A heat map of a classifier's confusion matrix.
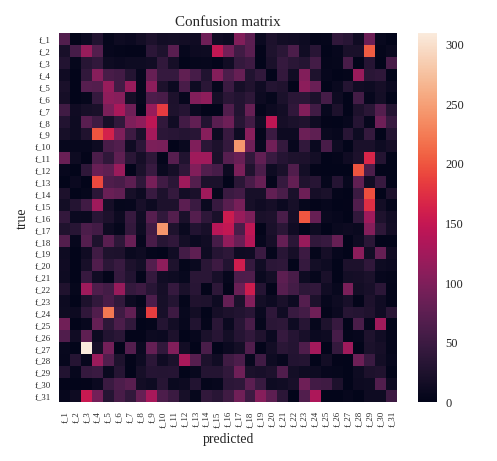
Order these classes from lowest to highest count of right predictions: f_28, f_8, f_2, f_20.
f_20, f_2, f_28, f_8
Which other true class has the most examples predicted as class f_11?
f_27
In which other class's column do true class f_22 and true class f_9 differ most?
f_4
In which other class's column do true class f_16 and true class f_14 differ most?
f_23
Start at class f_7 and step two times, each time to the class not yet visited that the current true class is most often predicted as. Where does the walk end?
f_17
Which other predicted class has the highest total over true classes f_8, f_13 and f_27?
f_3
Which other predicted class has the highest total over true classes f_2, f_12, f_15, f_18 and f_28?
f_29
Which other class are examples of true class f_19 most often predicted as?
f_28
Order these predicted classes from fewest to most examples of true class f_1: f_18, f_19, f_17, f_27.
f_19, f_27, f_18, f_17
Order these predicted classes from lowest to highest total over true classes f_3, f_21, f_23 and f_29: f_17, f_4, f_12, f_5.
f_12, f_5, f_4, f_17
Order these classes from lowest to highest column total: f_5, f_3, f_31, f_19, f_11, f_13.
f_31, f_19, f_11, f_13, f_3, f_5
